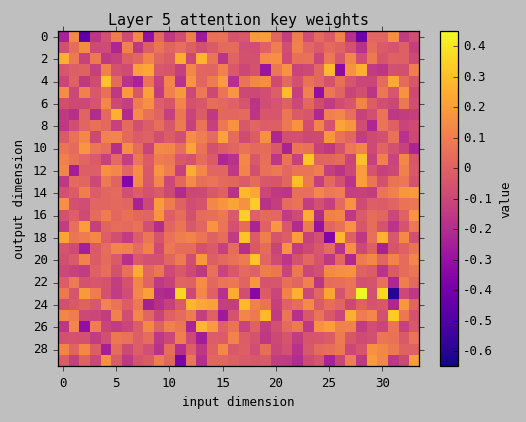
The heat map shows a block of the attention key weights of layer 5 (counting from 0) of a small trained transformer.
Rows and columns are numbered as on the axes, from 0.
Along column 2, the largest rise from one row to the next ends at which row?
1
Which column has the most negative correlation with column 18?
8
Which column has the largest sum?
17
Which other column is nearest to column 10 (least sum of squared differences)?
3
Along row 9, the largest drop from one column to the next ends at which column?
20
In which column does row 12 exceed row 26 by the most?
12
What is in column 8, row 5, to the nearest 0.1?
0.2
